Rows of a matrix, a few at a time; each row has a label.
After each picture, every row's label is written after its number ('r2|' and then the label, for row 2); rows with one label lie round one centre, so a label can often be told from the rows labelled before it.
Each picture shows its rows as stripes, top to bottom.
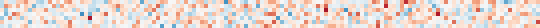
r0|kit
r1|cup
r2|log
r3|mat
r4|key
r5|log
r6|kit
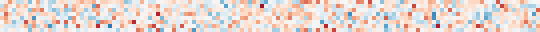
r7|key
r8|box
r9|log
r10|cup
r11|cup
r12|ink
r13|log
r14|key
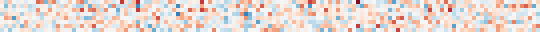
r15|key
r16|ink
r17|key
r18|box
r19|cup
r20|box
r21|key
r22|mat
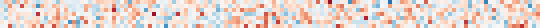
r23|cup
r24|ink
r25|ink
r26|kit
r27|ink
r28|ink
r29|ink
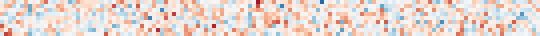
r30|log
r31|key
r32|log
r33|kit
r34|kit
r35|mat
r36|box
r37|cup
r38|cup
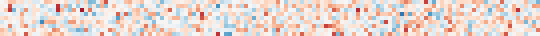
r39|cup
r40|ink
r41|key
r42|kit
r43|key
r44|mat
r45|log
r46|ink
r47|box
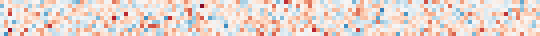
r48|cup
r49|kit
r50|key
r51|key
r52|ink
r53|mat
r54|box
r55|key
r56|log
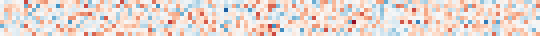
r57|log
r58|mat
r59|box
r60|key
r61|key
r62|cup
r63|ink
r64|mat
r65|log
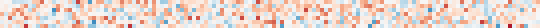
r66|log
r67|box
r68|kit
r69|log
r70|key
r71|mat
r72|log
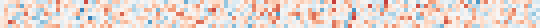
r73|mat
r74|box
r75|mat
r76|cup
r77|cup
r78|key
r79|box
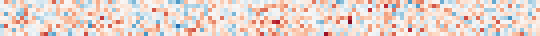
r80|box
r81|mat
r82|box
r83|key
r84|kit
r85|mat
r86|box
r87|cup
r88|log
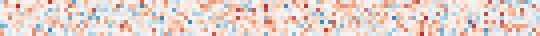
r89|box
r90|kit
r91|ink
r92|mat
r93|cup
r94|mat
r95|mat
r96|log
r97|log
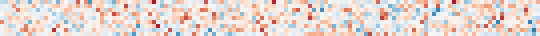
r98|log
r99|mat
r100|kit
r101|cup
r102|cup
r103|log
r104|ink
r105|ink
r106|box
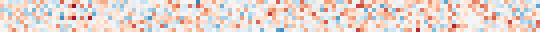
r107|log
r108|key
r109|mat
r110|kit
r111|key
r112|log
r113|ink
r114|key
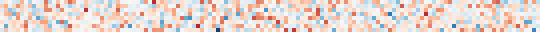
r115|kit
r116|mat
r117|cup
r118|cup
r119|mat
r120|log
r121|key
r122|box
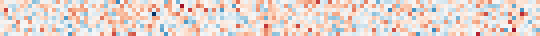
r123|ink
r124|log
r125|cup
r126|mat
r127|log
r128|mat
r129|ink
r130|cup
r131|ink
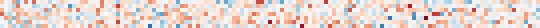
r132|log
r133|cup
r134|mat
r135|mat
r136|cup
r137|mat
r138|key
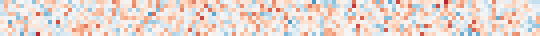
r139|cup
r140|cup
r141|kit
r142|key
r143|log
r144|mat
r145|key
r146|key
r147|key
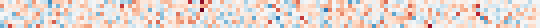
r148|kit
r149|log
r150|kit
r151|ink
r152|key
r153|cup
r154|key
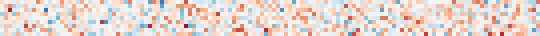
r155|log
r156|cup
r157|key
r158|cup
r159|kit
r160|log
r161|ink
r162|mat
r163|cup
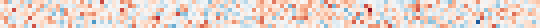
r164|log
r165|ink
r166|box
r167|key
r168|box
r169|cup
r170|kit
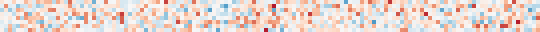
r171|box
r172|mat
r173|box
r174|key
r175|ink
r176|mat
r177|log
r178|ink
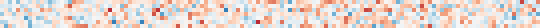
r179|log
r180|kit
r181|box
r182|cup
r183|kit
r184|kit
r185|key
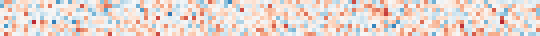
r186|cup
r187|box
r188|kit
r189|kit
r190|cup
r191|log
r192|mat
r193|log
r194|cup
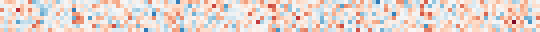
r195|cup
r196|mat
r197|mat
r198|mat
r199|log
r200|key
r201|ink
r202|key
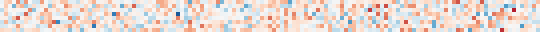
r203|box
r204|kit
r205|box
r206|box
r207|mat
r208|cup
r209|kit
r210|cup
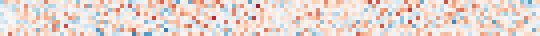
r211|box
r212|log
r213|cup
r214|cup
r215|box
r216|ink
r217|cup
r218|ink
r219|key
